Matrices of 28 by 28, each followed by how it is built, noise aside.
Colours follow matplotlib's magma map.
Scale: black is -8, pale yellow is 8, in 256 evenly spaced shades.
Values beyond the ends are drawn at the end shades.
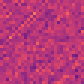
Hankel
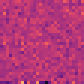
uneven rows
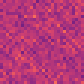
Toeplitz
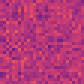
blocks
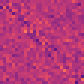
banded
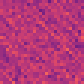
Toeplitz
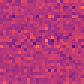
uneven rows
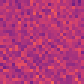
Toeplitz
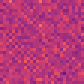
Toeplitz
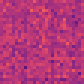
blocks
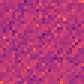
Hankel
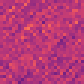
Hankel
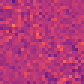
block diagonal
